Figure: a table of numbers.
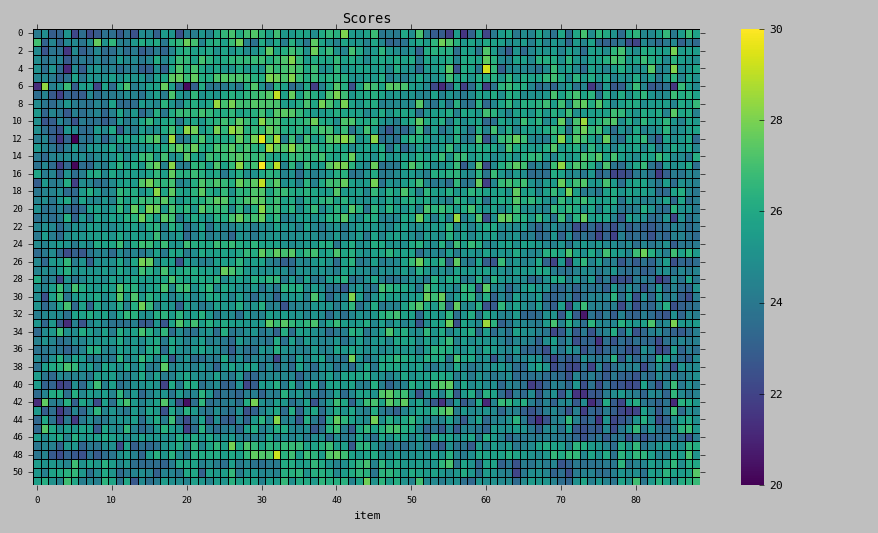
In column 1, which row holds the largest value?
6
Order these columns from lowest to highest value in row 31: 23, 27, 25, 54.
23, 25, 27, 54
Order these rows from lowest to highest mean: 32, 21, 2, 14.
32, 2, 21, 14
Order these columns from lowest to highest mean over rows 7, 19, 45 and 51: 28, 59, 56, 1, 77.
77, 56, 59, 1, 28
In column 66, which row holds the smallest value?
40
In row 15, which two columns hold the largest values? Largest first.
30, 32
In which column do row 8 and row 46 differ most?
73
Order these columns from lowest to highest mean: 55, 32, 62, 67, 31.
67, 62, 55, 31, 32
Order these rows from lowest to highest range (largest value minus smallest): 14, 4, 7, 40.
14, 40, 7, 4
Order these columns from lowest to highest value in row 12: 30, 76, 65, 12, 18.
12, 65, 76, 18, 30
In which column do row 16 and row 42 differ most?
20
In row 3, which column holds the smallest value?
4
